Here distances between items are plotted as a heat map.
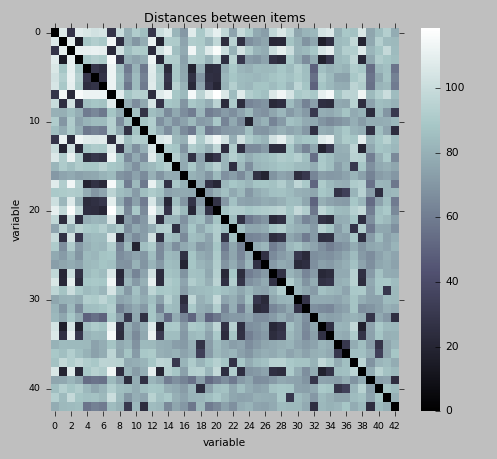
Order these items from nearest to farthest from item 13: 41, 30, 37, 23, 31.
23, 31, 30, 41, 37
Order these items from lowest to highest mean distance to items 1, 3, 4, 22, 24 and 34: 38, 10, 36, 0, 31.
38, 10, 31, 36, 0
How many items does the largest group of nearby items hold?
11
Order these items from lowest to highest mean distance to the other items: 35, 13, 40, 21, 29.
21, 13, 35, 40, 29
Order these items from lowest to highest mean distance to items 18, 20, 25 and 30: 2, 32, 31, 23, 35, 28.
31, 35, 32, 23, 28, 2
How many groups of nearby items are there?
9
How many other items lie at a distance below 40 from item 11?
4
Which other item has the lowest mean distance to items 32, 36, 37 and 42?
39
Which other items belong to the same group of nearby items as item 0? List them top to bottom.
2, 7, 12
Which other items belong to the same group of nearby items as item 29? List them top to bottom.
41
